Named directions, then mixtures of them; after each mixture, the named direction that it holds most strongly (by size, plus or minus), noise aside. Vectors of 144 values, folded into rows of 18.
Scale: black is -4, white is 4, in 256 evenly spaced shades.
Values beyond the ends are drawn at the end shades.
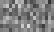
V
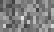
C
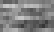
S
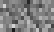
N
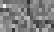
N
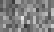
C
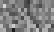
N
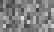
C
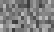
N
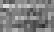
S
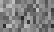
C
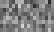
V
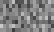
V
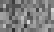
C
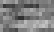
S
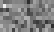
N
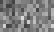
C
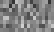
V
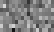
N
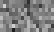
N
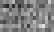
V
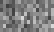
C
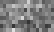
N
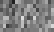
C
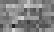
S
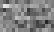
S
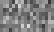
V
